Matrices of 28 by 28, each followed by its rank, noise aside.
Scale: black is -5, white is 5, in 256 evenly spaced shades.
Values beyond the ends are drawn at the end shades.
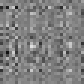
three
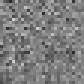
six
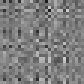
three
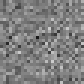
eight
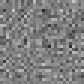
six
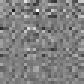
three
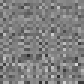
three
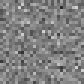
eight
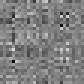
four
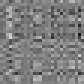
three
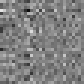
three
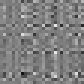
two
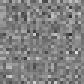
six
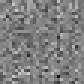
eight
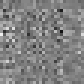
four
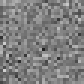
eight
